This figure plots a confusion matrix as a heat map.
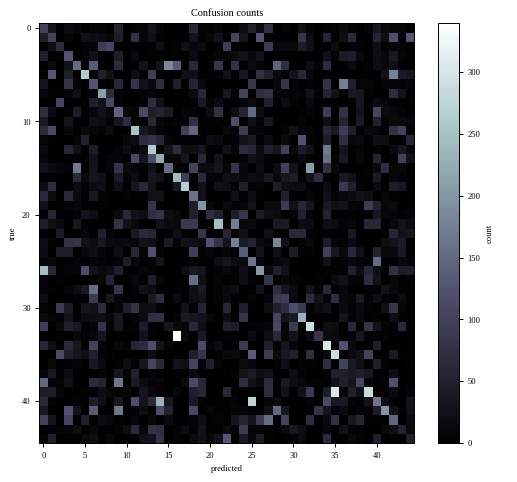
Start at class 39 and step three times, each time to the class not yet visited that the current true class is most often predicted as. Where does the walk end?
40
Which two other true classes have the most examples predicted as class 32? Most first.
15, 39
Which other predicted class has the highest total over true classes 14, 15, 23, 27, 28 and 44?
34
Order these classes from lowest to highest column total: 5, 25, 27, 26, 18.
5, 26, 27, 25, 18
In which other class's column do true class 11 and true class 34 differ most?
18
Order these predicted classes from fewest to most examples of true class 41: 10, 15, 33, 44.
10, 44, 15, 33
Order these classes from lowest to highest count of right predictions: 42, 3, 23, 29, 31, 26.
29, 3, 42, 23, 26, 31
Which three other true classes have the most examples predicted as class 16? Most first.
33, 4, 13
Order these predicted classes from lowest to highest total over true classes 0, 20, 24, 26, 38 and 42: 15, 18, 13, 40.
15, 40, 13, 18
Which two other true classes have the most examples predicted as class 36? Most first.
6, 34
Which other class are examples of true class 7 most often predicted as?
24
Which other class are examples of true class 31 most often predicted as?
28
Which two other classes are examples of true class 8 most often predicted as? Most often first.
2, 13
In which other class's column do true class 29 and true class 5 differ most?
42
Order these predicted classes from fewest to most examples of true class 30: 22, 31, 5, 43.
43, 5, 22, 31
